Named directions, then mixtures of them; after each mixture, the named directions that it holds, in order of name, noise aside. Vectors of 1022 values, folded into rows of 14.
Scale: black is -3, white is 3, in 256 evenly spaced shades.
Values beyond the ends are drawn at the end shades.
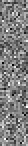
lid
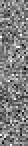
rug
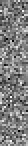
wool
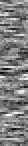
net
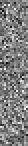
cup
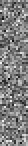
lid, wool.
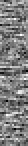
net, rug.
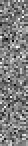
rug, wool.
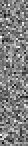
cup, rug.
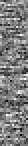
net, rug.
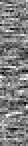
lid, net.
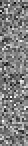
cup, wool.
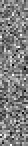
lid, rug.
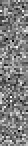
wool.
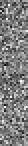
cup, wool.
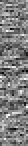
lid, net.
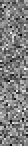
cup, rug.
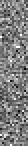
rug.
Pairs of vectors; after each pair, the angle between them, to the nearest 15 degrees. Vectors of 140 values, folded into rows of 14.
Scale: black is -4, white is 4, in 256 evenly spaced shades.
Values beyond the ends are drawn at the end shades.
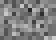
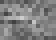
120 degrees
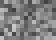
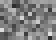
105 degrees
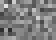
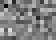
165 degrees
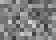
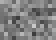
30 degrees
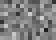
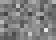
150 degrees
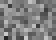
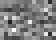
90 degrees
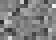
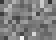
90 degrees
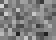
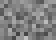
45 degrees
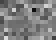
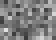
45 degrees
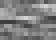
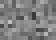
105 degrees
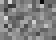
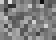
15 degrees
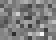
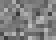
120 degrees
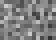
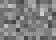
60 degrees
